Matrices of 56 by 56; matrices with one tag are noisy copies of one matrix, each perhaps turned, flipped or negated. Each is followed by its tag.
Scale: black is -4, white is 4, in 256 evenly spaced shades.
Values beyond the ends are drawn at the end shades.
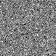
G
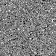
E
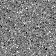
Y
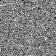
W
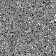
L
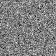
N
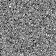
Y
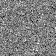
N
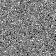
L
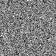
N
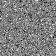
W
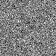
G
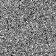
E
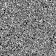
Y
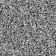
Y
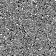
W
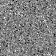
Y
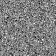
N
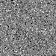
E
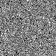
N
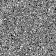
Y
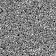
N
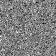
L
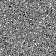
Y
